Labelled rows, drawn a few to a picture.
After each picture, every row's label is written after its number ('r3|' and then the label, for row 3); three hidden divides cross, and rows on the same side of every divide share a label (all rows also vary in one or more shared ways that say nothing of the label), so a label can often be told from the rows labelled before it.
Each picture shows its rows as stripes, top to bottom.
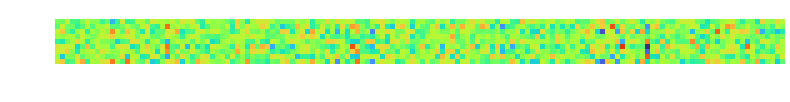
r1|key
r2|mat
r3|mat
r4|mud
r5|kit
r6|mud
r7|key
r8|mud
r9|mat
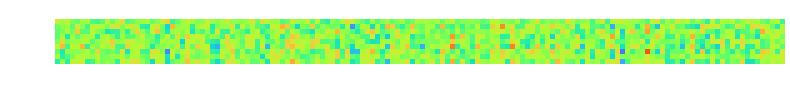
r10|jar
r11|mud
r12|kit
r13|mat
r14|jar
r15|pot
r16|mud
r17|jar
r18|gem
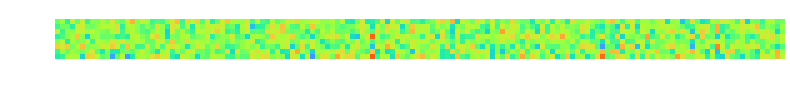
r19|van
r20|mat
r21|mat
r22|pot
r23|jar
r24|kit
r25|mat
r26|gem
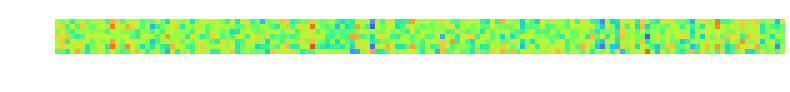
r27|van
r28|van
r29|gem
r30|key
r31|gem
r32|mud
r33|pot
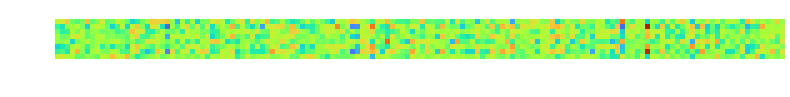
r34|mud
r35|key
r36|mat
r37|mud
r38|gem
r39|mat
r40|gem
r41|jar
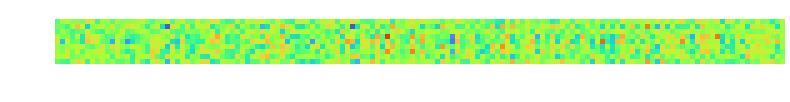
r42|mat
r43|key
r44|gem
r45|van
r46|gem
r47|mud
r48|kit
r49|key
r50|pot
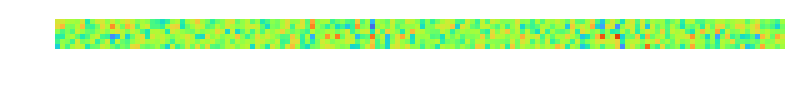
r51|key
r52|key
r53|van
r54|key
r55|mat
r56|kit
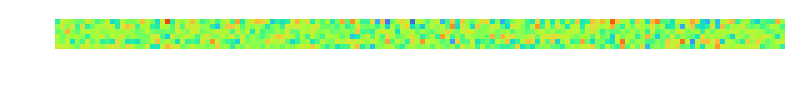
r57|mat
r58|mud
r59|key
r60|mud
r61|gem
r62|van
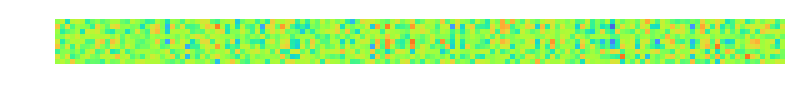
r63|gem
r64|key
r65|van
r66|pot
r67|mud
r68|key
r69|mat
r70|mud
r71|mud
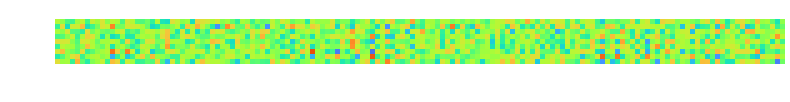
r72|kit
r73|gem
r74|jar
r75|gem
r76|kit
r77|gem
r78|mud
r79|pot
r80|pot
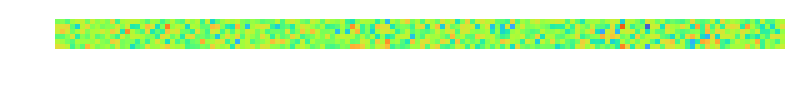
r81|key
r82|kit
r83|kit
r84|jar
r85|gem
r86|gem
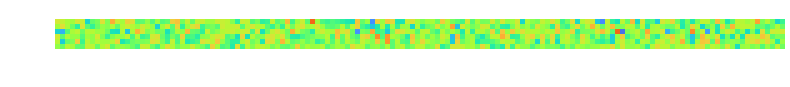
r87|key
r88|key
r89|van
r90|mud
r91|mat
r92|mat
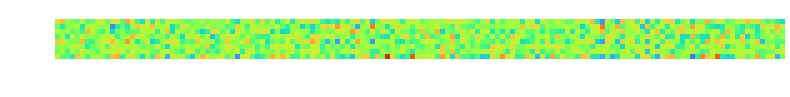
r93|pot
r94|kit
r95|mat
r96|van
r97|gem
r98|mud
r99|jar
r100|gem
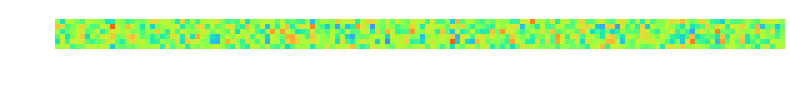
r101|pot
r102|gem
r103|jar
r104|kit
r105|gem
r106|kit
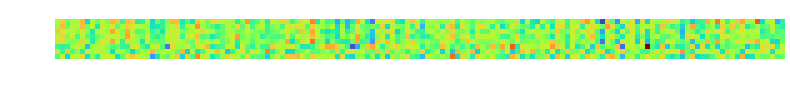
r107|mat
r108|kit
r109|mud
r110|key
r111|key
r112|kit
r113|key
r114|mat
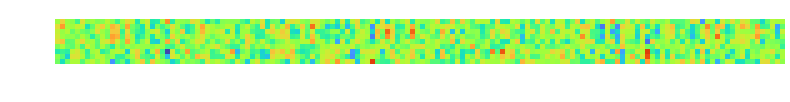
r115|pot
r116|pot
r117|mud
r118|jar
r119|gem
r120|mat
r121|jar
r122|kit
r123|kit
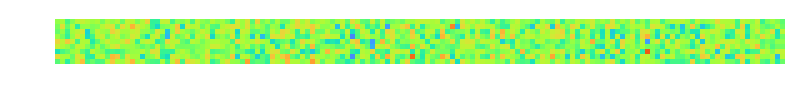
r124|mat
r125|van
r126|jar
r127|key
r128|key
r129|van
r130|kit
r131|mud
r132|van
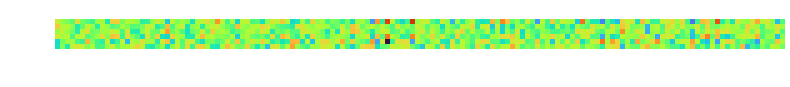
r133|van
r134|kit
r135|gem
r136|pot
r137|mat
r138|gem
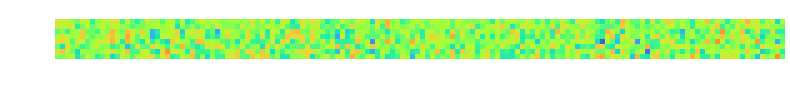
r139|pot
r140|mud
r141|gem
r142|gem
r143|kit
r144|key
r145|jar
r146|mud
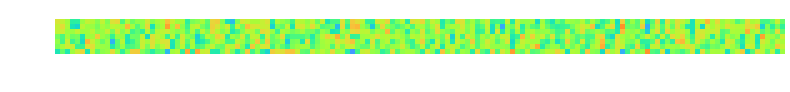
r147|mat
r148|mat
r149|gem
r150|key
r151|van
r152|mud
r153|mat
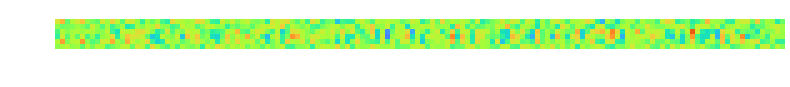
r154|pot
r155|gem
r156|kit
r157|mat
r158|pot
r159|key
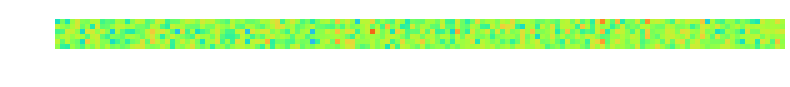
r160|gem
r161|jar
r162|pot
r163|kit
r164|key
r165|van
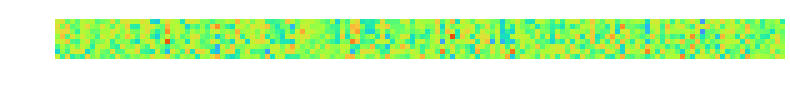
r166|van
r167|kit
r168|key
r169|pot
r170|kit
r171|mud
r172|gem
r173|van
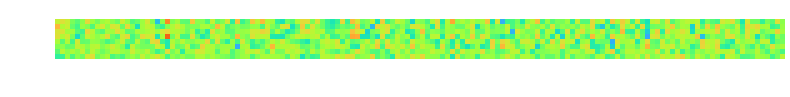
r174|pot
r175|key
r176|jar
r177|key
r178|key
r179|gem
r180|mat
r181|mat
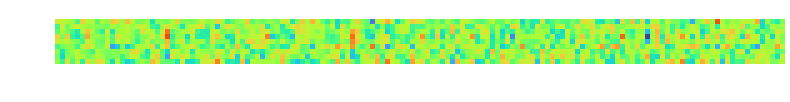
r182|van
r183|gem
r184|van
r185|van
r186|gem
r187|kit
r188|van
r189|key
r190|kit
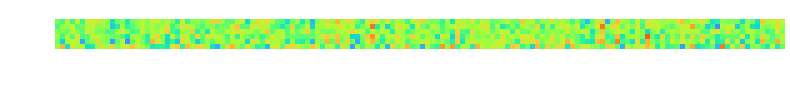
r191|kit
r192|pot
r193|jar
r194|kit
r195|mud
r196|mud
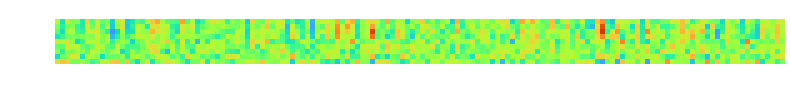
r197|mud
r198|jar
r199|pot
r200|pot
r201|mud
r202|pot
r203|kit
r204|jar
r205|pot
